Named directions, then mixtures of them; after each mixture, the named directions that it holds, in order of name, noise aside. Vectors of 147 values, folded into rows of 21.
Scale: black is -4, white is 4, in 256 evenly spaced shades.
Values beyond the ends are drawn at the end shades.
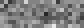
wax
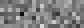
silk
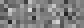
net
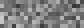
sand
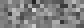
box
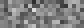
box.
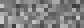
sand.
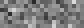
box, wax.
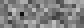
box, silk, wax.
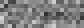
sand, wax.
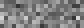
sand.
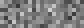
net, sand, silk.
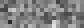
box, net, wax.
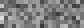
sand.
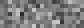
box, silk.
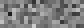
box, sand.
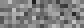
box, silk.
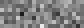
silk.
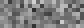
box, wax.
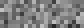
silk, wax.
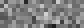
net, silk, wax.
